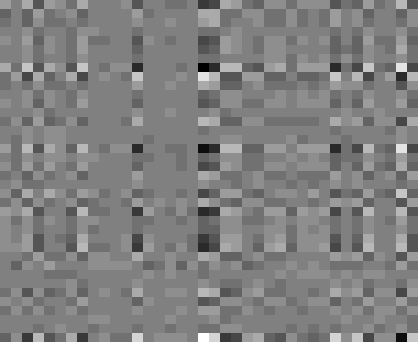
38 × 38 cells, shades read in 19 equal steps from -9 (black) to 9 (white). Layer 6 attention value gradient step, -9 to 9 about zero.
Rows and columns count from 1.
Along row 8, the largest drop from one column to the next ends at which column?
38
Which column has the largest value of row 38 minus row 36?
19
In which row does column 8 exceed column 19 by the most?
8
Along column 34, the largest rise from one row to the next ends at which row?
24
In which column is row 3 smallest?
3
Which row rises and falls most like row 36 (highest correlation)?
13
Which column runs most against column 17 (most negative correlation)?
5
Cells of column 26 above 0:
17
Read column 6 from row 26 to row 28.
0 -1 0
